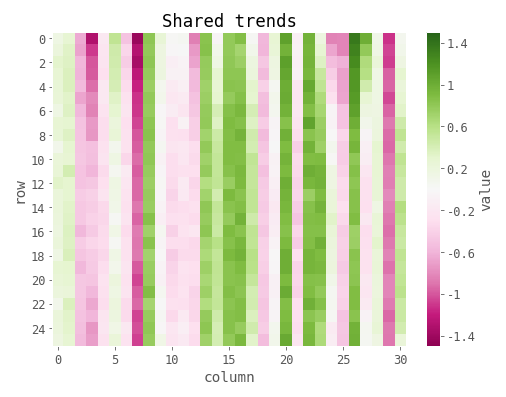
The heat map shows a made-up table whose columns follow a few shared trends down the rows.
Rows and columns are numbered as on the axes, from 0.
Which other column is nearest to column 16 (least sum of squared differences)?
15
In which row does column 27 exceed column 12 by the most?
0
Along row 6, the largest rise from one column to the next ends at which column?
8
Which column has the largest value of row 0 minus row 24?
27
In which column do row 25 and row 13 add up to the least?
7
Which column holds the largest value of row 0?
26
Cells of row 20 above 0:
16
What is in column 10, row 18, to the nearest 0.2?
-0.4
